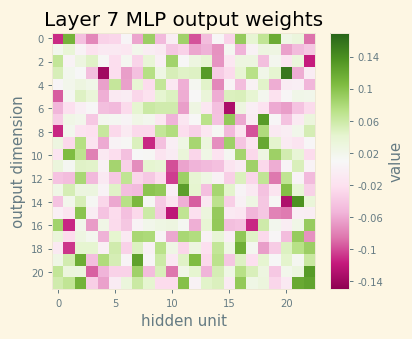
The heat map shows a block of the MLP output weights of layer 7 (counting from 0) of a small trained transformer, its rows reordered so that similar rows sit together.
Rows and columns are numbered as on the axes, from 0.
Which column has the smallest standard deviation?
6
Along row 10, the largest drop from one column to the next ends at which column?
3
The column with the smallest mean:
4
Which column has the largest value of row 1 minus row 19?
15
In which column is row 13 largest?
11
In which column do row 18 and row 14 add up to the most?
21
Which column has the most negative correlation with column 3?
18
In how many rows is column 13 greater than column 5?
13
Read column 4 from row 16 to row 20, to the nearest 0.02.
0.02 -0.06 0 0.08 -0.06
